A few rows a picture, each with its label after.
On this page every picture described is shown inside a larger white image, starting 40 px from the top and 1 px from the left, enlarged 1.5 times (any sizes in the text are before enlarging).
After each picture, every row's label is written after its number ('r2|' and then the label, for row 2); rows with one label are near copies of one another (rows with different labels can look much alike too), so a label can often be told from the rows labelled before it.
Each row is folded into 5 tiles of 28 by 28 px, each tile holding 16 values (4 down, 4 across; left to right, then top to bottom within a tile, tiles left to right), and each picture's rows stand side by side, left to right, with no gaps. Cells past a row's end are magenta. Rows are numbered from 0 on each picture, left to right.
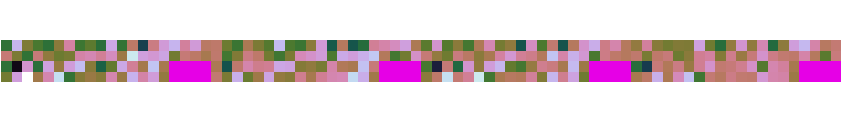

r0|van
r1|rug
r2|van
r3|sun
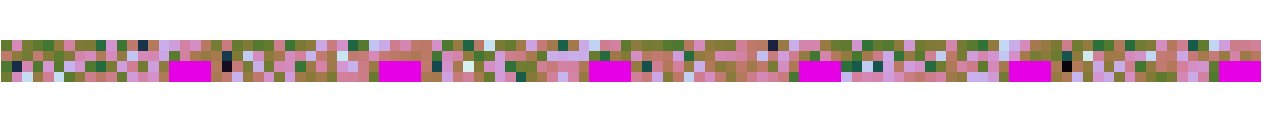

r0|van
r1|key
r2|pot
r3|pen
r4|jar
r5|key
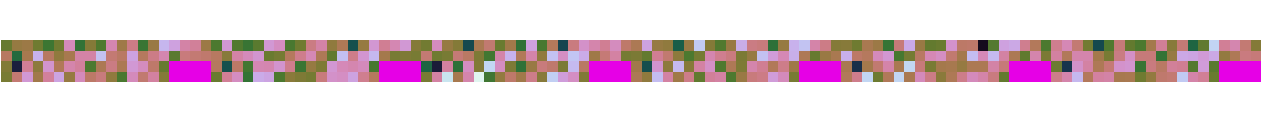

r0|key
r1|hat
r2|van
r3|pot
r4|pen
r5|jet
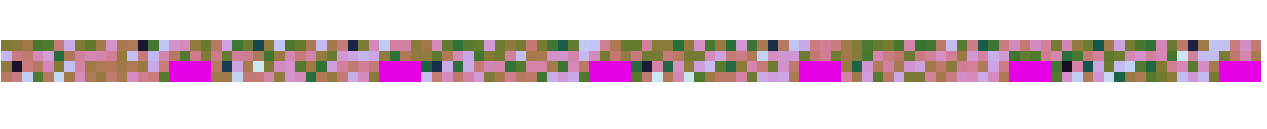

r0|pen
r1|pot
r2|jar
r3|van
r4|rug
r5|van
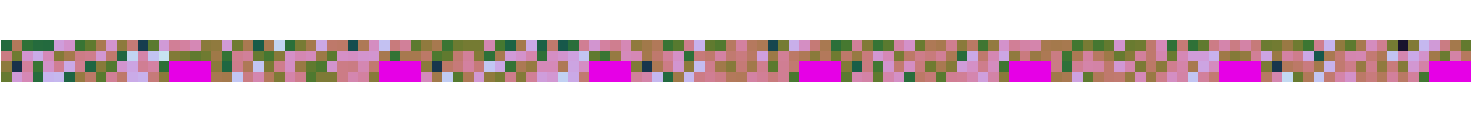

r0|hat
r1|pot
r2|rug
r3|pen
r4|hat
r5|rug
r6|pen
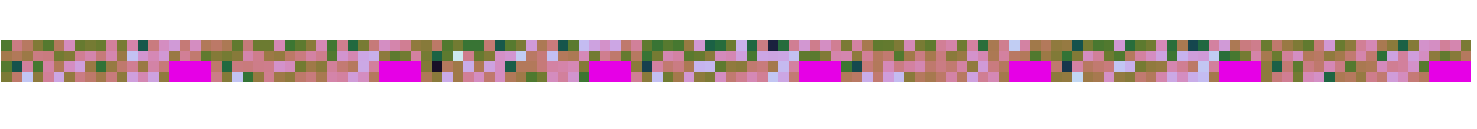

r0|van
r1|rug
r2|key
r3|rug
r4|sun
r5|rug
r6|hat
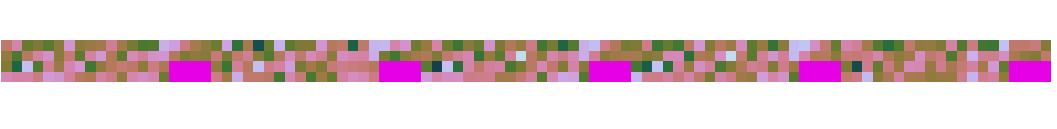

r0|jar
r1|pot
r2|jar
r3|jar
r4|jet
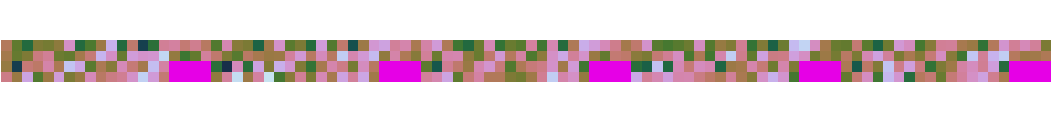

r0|rug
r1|van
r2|jet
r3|jar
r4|hat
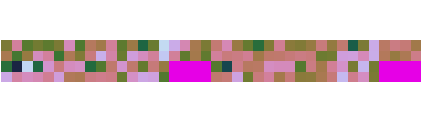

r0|jar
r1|jet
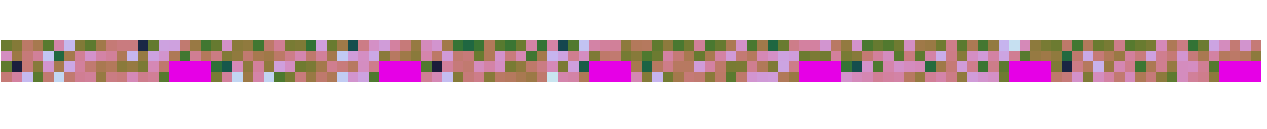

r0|pen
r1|van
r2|jet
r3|rug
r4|jar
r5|key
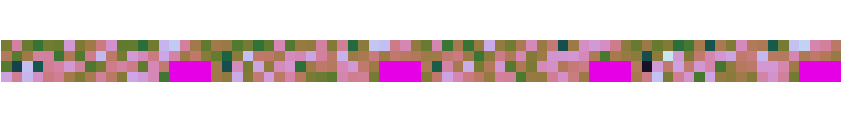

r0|jar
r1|key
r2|pot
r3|key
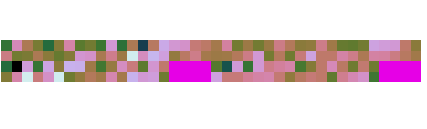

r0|van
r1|jar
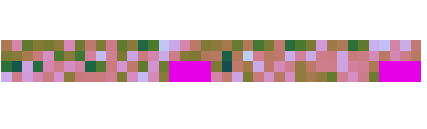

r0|jar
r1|key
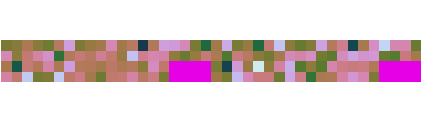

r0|pen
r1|pot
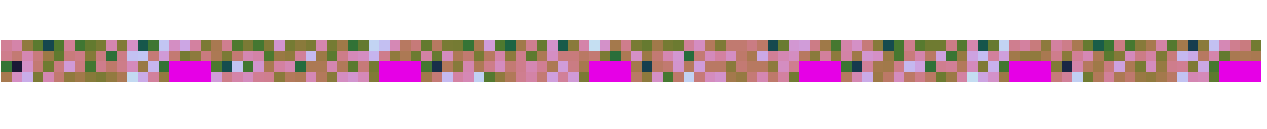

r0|jet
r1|jar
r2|sun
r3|pen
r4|jet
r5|jet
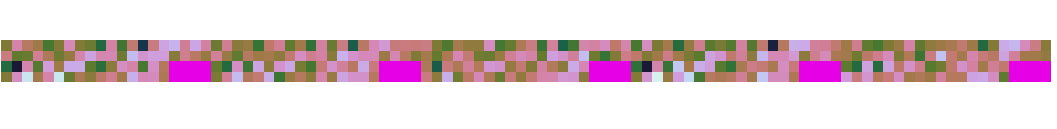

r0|van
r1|van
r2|rug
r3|van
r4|jar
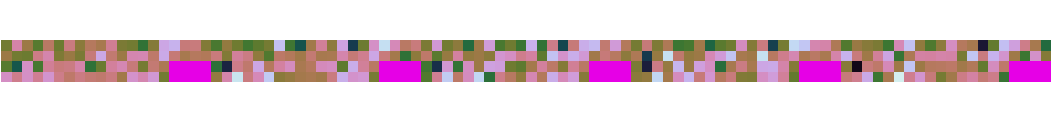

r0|jar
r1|sun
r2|van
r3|key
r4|pen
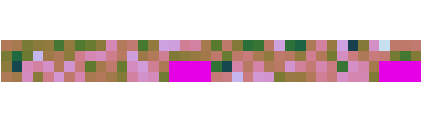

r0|key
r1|sun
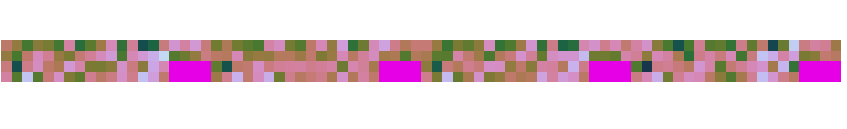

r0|rug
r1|sun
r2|rug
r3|jet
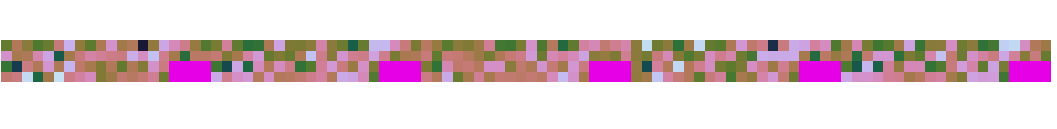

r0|pen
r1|jar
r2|rug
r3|pot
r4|jar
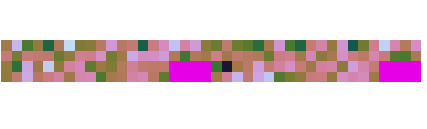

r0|pot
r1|sun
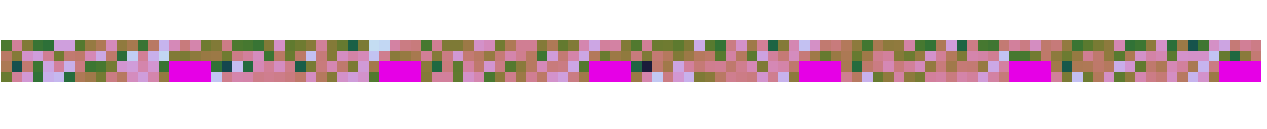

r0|hat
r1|jar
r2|hat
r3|sun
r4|rug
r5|rug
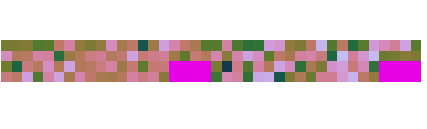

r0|pen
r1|hat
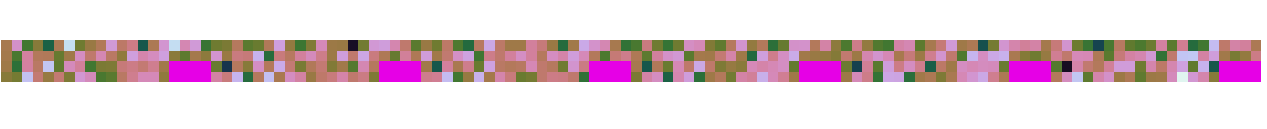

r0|pot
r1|pen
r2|pen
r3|hat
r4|hat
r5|jet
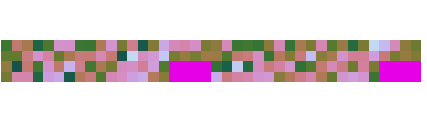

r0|hat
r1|jar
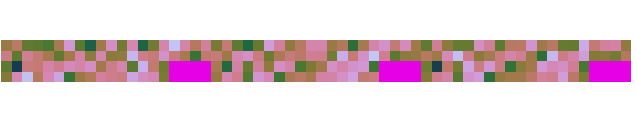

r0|sun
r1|hat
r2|hat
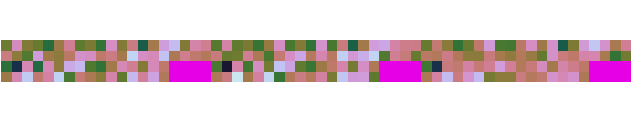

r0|van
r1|van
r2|sun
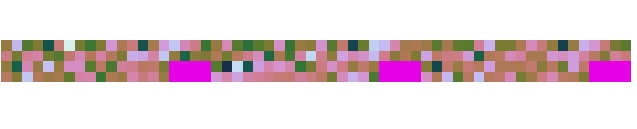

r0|pot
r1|jar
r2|pen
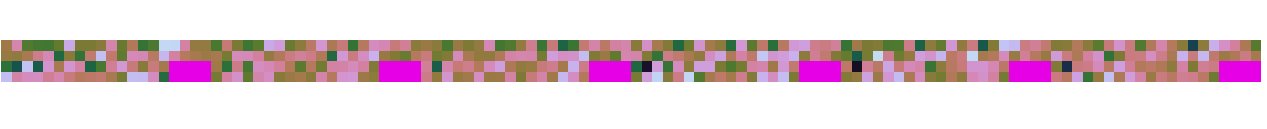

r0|jar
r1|hat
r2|rug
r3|van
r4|key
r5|pen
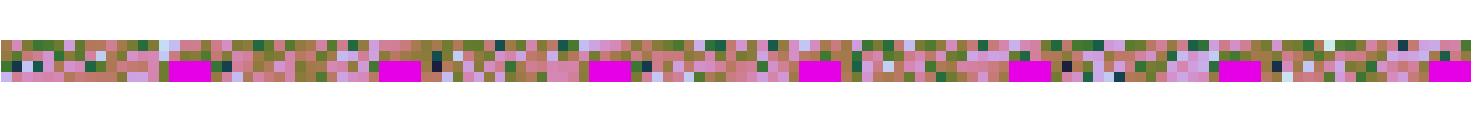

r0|jar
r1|jet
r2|key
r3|sun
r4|pot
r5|hat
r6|pot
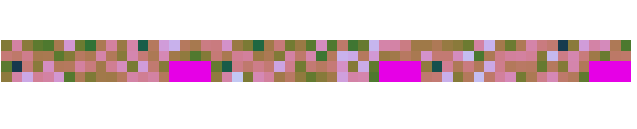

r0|sun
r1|jet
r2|pen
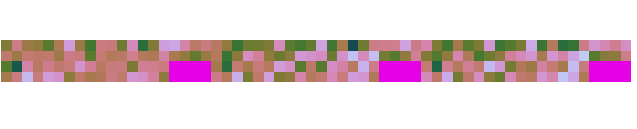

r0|sun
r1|rug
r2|rug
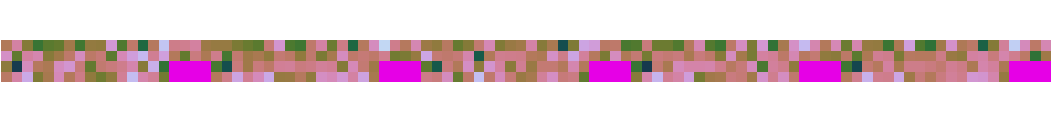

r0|jet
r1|sun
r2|pen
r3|sun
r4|sun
